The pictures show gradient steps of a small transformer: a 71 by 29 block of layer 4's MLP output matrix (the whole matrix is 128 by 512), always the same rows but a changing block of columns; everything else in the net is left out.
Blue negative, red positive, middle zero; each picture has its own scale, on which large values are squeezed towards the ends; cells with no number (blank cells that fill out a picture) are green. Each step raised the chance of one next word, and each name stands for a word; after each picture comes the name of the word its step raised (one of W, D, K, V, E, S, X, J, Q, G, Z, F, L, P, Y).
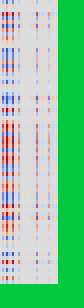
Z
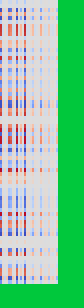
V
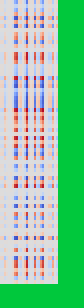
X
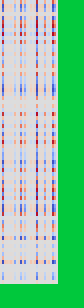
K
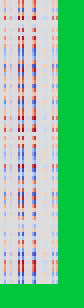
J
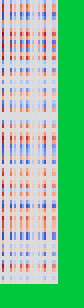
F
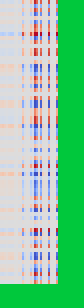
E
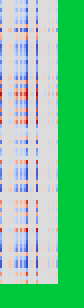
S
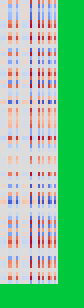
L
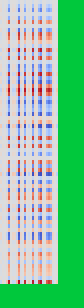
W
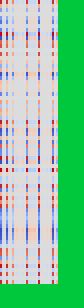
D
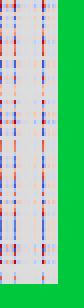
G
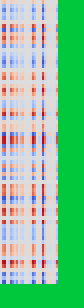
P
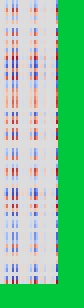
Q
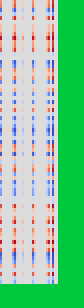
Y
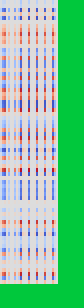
V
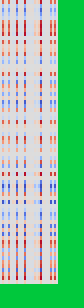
L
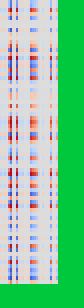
Q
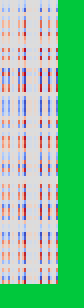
W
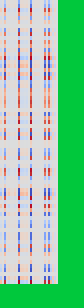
Q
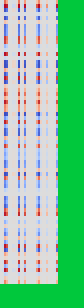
G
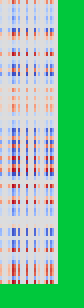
D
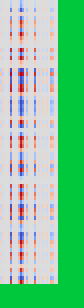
W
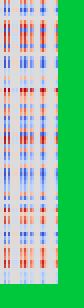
P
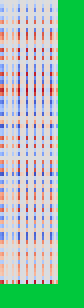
W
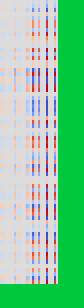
W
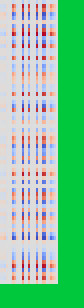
F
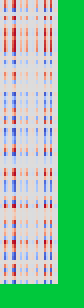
Y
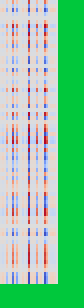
P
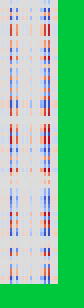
V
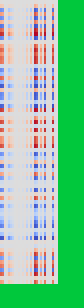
X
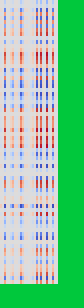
X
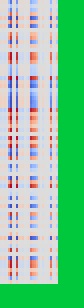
X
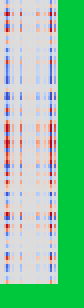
Z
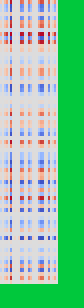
K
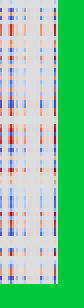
V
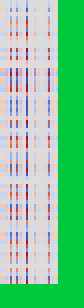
W
